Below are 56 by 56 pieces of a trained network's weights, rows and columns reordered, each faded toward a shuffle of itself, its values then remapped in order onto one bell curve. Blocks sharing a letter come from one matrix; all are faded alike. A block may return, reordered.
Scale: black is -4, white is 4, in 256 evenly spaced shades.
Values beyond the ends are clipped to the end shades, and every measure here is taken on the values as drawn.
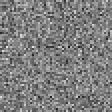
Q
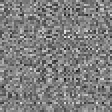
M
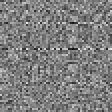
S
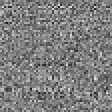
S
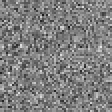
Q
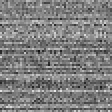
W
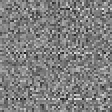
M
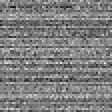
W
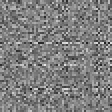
M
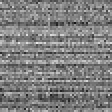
W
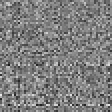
M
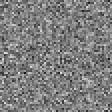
Q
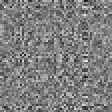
M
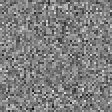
Q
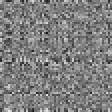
M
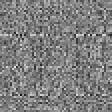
M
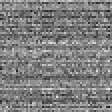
W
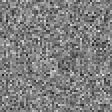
Q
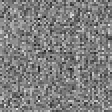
Q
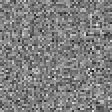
Q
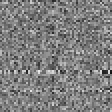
M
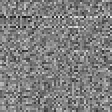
S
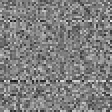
S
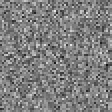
Q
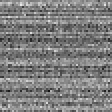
W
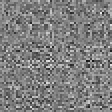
M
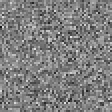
Q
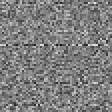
S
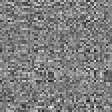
M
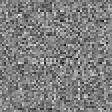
S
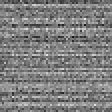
W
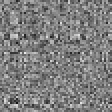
S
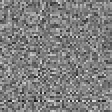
S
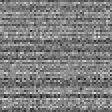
W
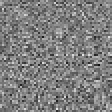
S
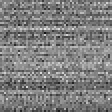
W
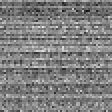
W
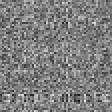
M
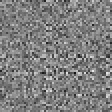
M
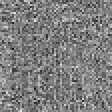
Q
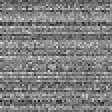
W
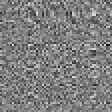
M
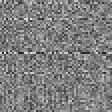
S
